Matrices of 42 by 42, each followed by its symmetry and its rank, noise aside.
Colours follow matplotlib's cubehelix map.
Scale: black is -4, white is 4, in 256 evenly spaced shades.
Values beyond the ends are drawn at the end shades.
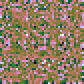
antisymmetric, rank six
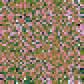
antisymmetric, rank six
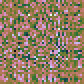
no symmetry, rank four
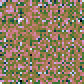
symmetric, rank six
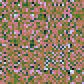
symmetric, rank four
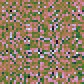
no symmetry, rank four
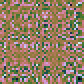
no symmetry, rank four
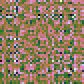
antisymmetric, rank four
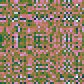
no symmetry, rank three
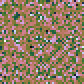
symmetric, rank six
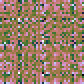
no symmetry, rank three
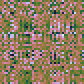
no symmetry, rank four
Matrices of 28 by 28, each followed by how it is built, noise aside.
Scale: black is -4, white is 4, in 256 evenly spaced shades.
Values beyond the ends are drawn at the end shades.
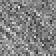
Toeplitz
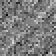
Hankel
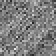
Hankel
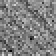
Toeplitz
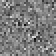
banded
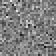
block diagonal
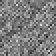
Hankel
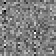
uneven columns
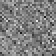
Toeplitz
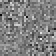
block diagonal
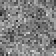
smooth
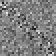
banded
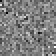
block diagonal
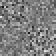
block diagonal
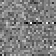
uneven rows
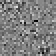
block diagonal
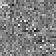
banded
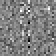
uneven columns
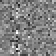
uneven columns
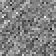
Hankel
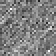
Hankel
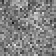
smooth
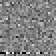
uneven rows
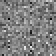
uneven columns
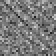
Toeplitz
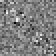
banded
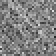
Toeplitz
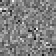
block diagonal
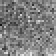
smooth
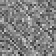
Toeplitz
